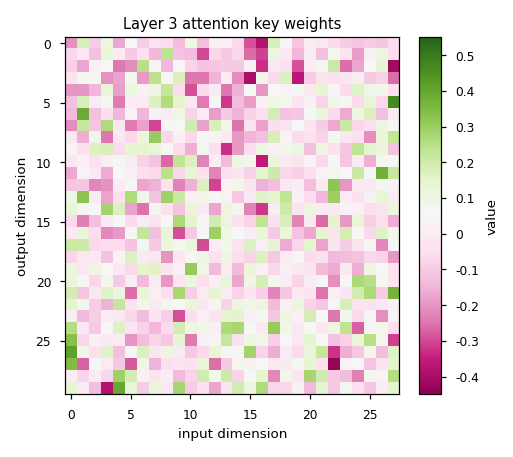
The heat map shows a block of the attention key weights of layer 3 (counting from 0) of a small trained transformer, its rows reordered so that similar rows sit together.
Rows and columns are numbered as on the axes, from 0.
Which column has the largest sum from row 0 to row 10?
17
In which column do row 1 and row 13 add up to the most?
8
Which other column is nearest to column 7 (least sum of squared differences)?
2
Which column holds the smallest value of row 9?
13
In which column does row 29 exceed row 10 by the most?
16
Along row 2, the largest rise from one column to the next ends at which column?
6
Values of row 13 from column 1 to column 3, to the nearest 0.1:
0.3 0 -0.2
